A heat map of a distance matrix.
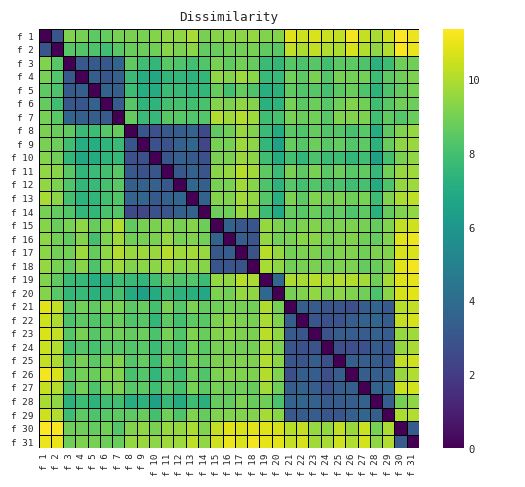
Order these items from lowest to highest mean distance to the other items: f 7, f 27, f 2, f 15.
f 27, f 7, f 15, f 2
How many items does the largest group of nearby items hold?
9
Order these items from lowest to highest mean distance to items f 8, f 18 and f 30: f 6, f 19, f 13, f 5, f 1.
f 13, f 5, f 6, f 19, f 1
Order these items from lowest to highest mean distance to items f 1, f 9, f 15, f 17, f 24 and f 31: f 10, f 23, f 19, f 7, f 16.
f 16, f 10, f 23, f 7, f 19
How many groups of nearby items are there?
7
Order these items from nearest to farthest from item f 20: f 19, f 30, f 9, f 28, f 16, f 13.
f 19, f 9, f 13, f 28, f 16, f 30
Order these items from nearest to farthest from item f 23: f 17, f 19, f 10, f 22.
f 22, f 10, f 17, f 19
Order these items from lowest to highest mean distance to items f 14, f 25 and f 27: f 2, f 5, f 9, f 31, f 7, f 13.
f 9, f 13, f 5, f 7, f 2, f 31
